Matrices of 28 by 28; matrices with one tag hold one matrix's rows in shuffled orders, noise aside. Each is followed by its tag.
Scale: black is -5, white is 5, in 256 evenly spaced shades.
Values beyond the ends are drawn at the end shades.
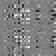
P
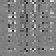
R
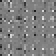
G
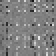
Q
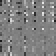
G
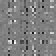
R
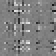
P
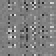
R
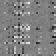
P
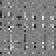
G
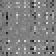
Q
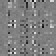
R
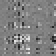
P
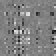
P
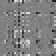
P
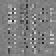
R
